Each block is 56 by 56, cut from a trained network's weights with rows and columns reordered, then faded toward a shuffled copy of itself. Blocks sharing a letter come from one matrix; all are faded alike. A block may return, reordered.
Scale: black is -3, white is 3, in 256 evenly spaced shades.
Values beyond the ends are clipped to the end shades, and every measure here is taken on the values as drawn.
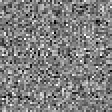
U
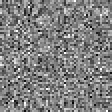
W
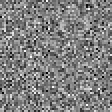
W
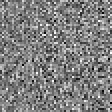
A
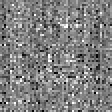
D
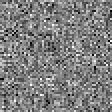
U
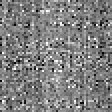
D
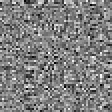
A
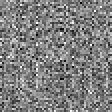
A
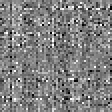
D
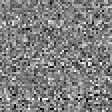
U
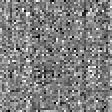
D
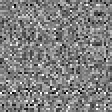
U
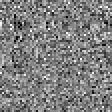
U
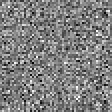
W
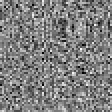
W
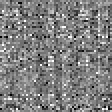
D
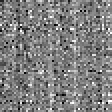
D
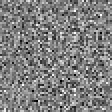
A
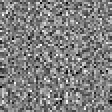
A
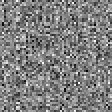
W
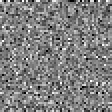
U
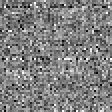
U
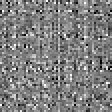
D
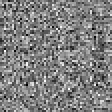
W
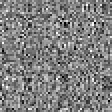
W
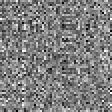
W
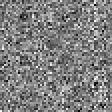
A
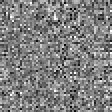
W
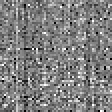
D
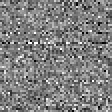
U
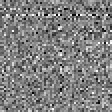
U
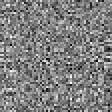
W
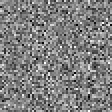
W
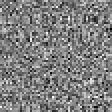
A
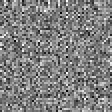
A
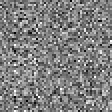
A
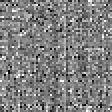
D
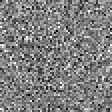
U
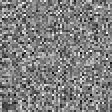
A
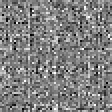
D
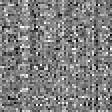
D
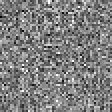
W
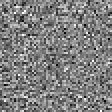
A
